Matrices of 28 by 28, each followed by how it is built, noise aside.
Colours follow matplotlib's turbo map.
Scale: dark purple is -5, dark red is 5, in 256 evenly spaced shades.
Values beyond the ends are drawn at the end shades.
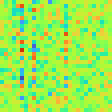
uneven columns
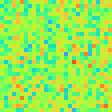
blocks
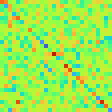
diagonal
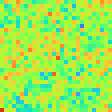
smooth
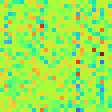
uneven columns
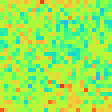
smooth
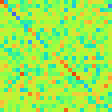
diagonal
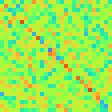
diagonal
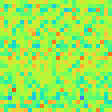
repeating columns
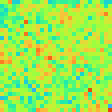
smooth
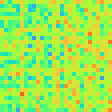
blocks
